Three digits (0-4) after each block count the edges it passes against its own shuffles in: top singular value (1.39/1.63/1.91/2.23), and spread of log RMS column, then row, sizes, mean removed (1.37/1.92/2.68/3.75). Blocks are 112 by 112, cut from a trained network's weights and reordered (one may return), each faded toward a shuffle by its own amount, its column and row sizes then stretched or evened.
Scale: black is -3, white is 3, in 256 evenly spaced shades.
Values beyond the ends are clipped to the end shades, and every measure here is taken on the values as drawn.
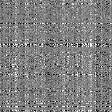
4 2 4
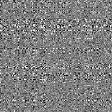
2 3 4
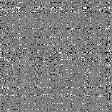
0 3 4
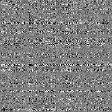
2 3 4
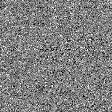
0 0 2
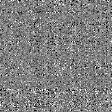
0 2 3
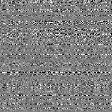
3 2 4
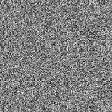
4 0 1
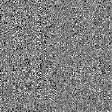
0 3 2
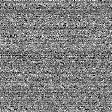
3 0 2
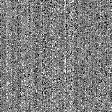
2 2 0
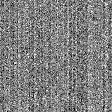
3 1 0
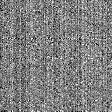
3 0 2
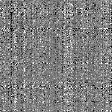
3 3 3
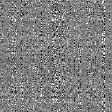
1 4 0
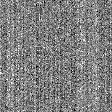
3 1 1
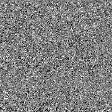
0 1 2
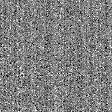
1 1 1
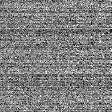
4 2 0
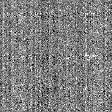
3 1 2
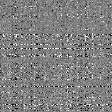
1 2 4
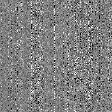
0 4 1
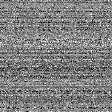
4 1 3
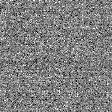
0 1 0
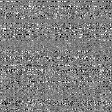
1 1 4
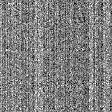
4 1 2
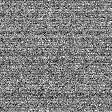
3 0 0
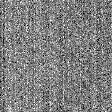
2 2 0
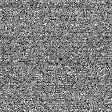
1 0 1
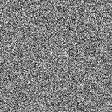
3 0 0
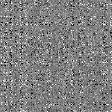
0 3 3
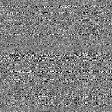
3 0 4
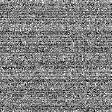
4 2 1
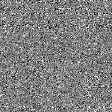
0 1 3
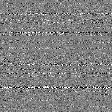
3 0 4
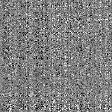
2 2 3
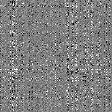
0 4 3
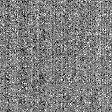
2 1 2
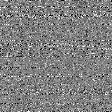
0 1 4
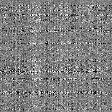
3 1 4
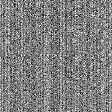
4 0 2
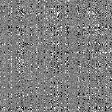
0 4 3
